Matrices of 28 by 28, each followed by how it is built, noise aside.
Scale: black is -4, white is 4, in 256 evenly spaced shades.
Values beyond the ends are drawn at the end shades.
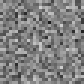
repeating rows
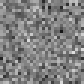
noise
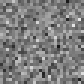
noise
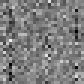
uneven columns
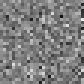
uneven columns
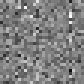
uneven columns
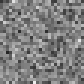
noise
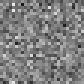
noise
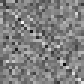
diagonal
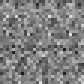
repeating columns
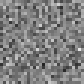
repeating columns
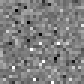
sparse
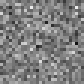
noise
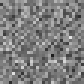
repeating columns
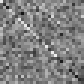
diagonal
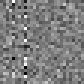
uneven columns
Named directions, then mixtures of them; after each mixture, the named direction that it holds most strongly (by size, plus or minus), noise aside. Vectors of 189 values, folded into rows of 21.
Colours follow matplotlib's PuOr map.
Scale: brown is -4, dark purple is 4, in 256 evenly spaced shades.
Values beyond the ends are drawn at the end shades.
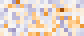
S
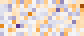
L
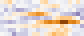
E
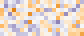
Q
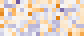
Q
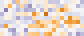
S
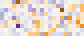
S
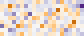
L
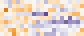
E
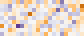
L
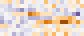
E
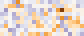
S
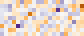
L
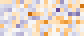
L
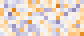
Q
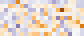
S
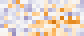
S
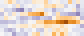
E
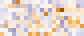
S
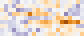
E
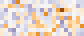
S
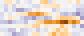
E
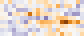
E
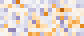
S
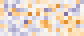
Q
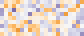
Q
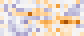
E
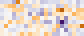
S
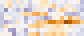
E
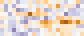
E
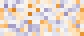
Q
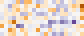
L
